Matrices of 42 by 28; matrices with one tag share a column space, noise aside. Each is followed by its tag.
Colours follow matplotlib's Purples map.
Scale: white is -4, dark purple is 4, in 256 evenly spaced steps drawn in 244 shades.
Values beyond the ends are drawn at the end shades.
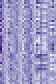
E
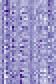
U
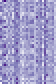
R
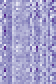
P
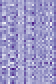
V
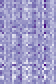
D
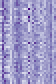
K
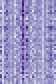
U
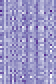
U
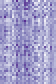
P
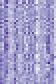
E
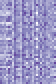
V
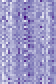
R
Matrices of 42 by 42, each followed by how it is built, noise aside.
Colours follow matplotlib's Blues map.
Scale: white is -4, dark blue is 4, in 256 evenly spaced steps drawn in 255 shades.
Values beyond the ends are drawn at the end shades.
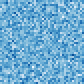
noise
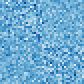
block diagonal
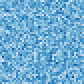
repeating rows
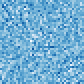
block diagonal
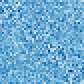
block diagonal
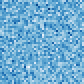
noise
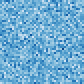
noise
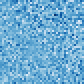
upper triangular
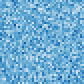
noise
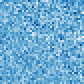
upper triangular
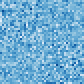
block diagonal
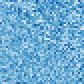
upper triangular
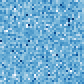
sparse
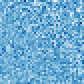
upper triangular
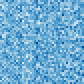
repeating rows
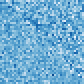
upper triangular
